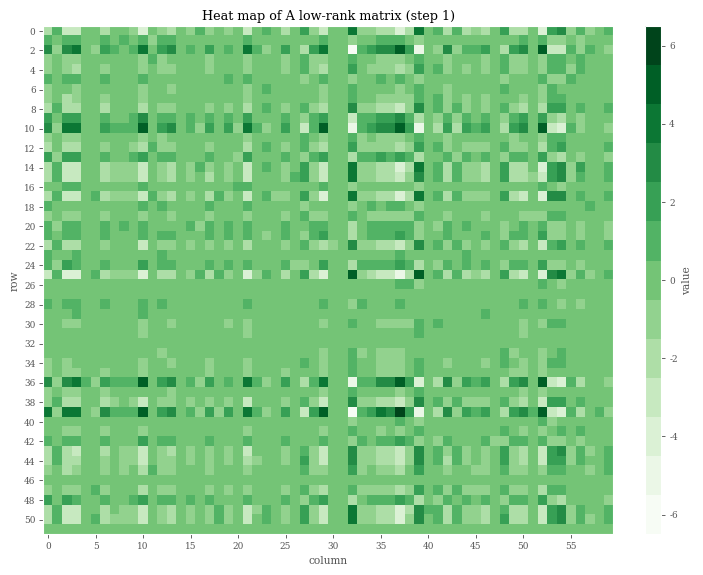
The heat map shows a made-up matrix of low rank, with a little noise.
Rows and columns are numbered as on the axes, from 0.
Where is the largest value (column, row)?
37, 39
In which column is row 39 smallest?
32
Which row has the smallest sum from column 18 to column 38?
25
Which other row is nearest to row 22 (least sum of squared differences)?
8
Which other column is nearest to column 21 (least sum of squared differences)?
3
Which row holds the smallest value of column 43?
10
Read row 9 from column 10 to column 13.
3 0 1 1
